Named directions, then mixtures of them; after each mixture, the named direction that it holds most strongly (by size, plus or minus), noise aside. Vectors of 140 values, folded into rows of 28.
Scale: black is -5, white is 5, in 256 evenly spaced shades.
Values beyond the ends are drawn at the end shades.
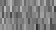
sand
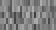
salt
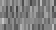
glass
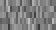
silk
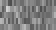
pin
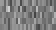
silk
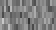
silk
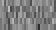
silk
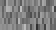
sand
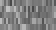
pin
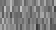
sand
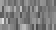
pin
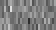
silk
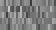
silk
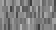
silk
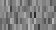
silk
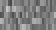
pin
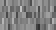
silk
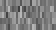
silk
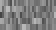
pin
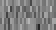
silk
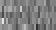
sand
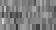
sand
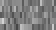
glass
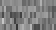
salt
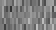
sand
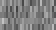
glass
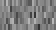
silk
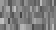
pin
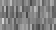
glass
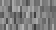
salt
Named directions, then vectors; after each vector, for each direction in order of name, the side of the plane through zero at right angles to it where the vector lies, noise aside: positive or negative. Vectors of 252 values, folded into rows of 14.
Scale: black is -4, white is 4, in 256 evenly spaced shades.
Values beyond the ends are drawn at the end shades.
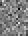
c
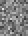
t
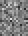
positive, positive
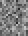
positive, negative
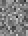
negative, positive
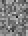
negative, positive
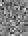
negative, negative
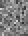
positive, positive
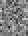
positive, negative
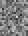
positive, negative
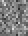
positive, negative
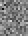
negative, negative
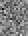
negative, negative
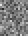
negative, negative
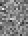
positive, positive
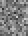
positive, negative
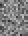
positive, positive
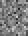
positive, negative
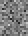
negative, negative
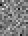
positive, positive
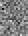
negative, negative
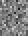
positive, negative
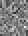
positive, negative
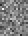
positive, positive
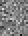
positive, positive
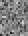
negative, negative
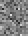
negative, negative
